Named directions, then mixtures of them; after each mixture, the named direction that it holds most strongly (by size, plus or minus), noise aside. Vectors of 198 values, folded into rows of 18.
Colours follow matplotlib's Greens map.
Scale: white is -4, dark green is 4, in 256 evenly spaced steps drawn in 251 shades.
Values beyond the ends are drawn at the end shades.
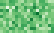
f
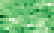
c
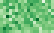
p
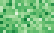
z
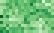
c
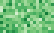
z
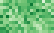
p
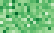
z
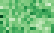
c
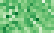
p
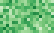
z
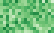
p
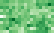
c
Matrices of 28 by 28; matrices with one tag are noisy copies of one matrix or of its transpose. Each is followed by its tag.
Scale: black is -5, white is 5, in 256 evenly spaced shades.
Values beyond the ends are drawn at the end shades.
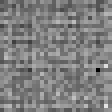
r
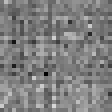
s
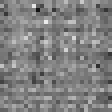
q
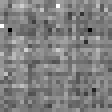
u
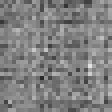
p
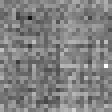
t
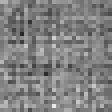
s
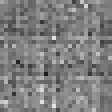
s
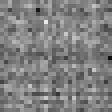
q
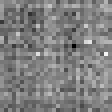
s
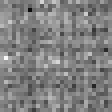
u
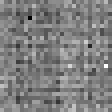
t
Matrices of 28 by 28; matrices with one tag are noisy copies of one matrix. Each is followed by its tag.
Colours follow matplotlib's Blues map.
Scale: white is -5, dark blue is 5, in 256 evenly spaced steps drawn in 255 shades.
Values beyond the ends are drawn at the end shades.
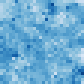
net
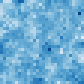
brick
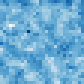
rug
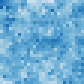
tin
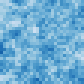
brick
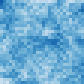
tin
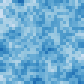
brick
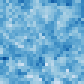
rug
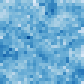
net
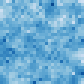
net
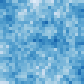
tin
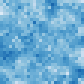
net
